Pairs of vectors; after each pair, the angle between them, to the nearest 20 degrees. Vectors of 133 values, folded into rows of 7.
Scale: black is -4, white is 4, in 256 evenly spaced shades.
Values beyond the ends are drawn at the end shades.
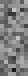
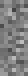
140 degrees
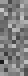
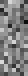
140 degrees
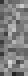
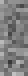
160 degrees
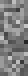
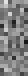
60 degrees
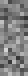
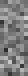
160 degrees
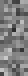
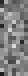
80 degrees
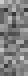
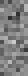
120 degrees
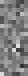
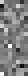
60 degrees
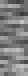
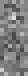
100 degrees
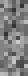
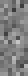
40 degrees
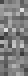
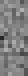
40 degrees
